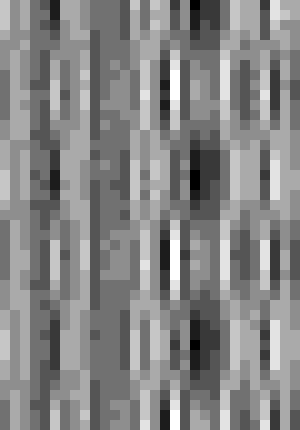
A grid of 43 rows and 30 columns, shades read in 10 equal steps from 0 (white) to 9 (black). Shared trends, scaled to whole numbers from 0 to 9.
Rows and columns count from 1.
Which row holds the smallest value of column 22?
11
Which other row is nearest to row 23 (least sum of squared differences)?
6
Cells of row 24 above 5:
5
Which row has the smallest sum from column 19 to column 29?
43
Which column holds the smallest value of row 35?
28
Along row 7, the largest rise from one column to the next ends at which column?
19
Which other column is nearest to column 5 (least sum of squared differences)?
10
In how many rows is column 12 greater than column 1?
28
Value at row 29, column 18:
1
